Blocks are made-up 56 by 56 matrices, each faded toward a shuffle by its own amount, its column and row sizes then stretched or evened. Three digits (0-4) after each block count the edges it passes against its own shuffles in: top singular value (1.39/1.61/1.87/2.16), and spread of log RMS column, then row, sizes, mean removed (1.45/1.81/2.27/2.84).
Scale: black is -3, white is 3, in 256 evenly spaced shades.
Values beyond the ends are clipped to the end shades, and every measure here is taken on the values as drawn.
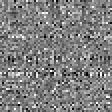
3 0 3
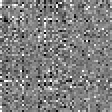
3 3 2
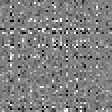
3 4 3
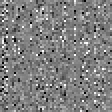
0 4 0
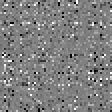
0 3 2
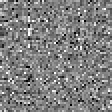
2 1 1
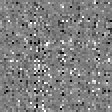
2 3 2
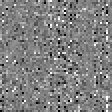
1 3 0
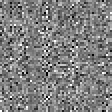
3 3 0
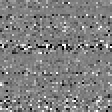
0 0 4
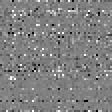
0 1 4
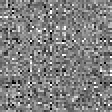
3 3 2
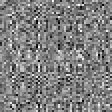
4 3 0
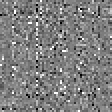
2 3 0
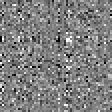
3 3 2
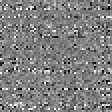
3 2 4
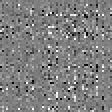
1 4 3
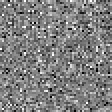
2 0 1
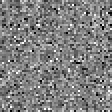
2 0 1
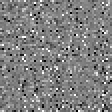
1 2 2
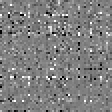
0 3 3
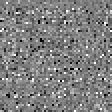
1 0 3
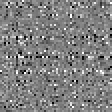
3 2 3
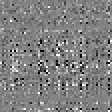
3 3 4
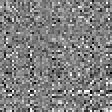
4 3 3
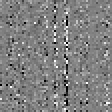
2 4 1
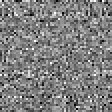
3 0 2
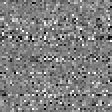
2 1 3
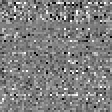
1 1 4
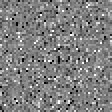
2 1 0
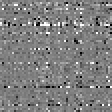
2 2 4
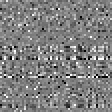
4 0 4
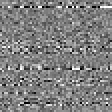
4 0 4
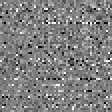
2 1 4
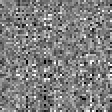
3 3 2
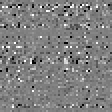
1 2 4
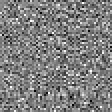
4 1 0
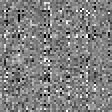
3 4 1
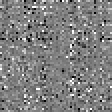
2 3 3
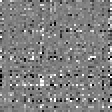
2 4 4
